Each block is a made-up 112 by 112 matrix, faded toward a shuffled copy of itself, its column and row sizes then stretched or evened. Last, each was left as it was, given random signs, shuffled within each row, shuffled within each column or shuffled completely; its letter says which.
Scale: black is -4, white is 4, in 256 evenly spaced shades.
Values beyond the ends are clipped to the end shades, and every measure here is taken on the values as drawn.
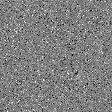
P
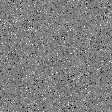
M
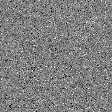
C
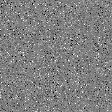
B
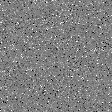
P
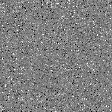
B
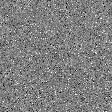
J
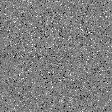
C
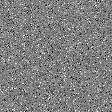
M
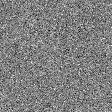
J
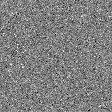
J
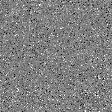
C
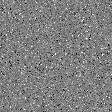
J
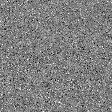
P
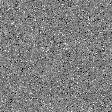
C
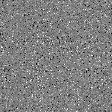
C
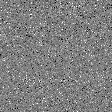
P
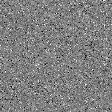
B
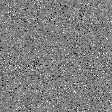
P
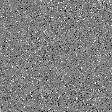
C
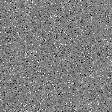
C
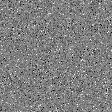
P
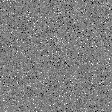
C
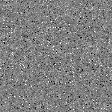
C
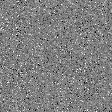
M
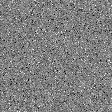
J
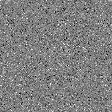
B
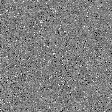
C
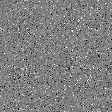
C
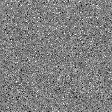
B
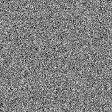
B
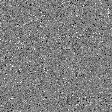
C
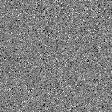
B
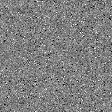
B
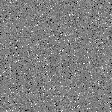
M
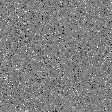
M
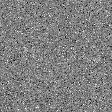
P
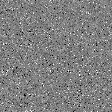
C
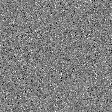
M
